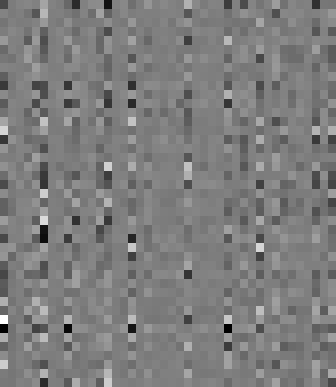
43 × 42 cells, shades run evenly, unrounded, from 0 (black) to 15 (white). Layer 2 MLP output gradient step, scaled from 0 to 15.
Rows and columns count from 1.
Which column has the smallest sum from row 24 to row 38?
29
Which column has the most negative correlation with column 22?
9
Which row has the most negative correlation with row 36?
37
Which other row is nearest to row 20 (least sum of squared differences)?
4
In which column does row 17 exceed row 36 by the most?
24
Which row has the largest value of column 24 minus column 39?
19
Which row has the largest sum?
36
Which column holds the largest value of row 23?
14
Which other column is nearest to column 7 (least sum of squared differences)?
15
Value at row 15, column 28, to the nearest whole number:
7
